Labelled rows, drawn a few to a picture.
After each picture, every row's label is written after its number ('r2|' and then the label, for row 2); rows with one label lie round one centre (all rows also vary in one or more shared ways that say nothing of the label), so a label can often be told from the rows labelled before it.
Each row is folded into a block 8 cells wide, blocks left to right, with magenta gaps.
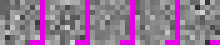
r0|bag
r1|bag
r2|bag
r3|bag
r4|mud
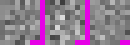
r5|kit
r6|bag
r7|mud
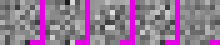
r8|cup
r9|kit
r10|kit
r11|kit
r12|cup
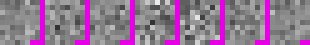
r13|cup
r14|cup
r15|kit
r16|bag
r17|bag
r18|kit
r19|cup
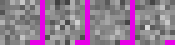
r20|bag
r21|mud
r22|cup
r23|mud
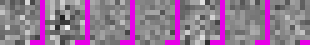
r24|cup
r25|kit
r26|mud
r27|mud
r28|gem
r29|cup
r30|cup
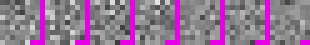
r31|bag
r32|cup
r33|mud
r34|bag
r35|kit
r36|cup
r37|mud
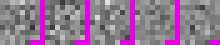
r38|kit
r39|mud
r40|gem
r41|bag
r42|cup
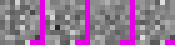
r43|gem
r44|cup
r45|kit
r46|kit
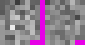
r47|bag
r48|bag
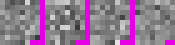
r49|cup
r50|kit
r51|bag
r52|bag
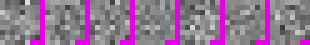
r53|cup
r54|bag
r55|kit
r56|kit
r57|gem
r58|kit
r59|cup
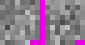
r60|gem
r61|kit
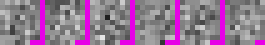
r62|cup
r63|gem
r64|mud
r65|kit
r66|bag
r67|gem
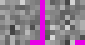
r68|cup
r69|kit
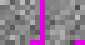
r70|mud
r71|kit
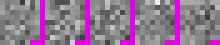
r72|kit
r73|mud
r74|gem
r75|bag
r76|kit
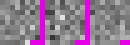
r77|gem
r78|bag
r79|bag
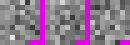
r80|mud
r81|kit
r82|cup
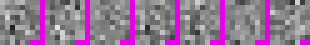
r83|cup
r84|kit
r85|mud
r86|cup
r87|gem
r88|mud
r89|cup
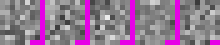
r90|cup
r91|mud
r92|bag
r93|gem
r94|mud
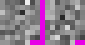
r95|cup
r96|mud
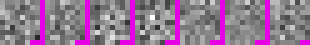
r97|cup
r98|gem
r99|gem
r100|cup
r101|bag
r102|bag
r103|mud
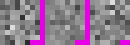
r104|mud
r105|kit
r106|bag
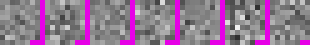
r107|mud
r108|kit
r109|bag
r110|cup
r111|kit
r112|bag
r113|bag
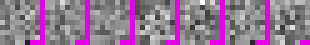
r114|mud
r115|gem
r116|cup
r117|gem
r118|bag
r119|cup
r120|kit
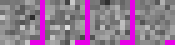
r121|bag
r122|kit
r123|mud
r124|kit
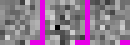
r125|kit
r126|cup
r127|bag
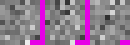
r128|gem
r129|gem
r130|mud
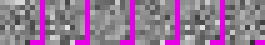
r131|kit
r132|kit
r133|cup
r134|bag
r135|kit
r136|cup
